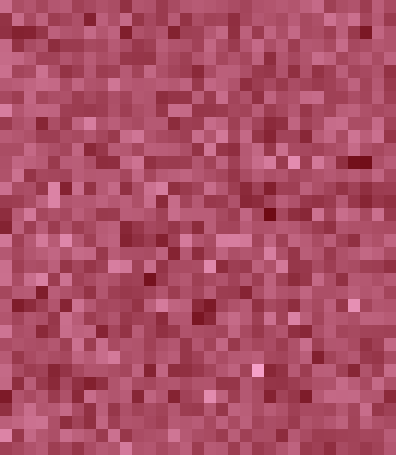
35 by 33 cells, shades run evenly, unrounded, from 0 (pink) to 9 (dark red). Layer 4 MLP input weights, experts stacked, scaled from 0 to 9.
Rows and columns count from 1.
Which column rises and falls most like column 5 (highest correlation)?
13
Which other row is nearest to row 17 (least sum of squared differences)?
11
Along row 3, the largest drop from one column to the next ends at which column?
32
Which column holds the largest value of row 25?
17
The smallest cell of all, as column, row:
22, 29
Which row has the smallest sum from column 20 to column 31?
25
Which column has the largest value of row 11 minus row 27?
26
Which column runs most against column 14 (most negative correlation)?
6
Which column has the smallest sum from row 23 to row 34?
1
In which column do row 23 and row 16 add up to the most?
21
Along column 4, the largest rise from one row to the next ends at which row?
23
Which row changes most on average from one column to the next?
15
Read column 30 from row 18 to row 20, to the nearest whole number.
5 7 4
